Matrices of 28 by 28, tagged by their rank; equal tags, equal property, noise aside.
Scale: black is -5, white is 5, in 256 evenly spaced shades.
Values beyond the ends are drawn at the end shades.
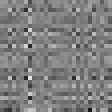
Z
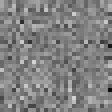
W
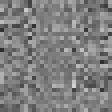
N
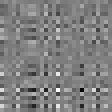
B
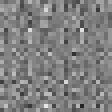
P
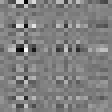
B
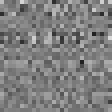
N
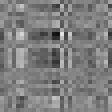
B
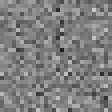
W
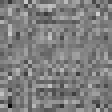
N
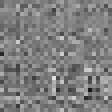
N
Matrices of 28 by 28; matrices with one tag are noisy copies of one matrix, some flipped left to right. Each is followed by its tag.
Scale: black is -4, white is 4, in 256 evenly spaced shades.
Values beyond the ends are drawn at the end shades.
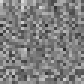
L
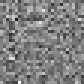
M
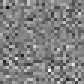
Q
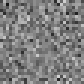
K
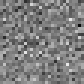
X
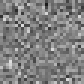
K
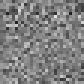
K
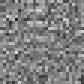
M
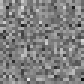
L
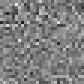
K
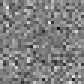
Q
